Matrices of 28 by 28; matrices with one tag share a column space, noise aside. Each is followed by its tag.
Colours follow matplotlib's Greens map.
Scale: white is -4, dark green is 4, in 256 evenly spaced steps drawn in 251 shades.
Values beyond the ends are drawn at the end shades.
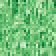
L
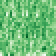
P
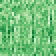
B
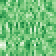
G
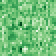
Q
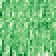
P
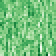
P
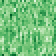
B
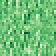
L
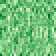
B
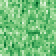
L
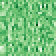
Q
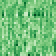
P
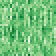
B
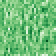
B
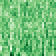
P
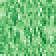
B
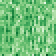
B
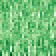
P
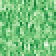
G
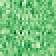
L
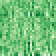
P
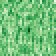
B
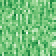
L
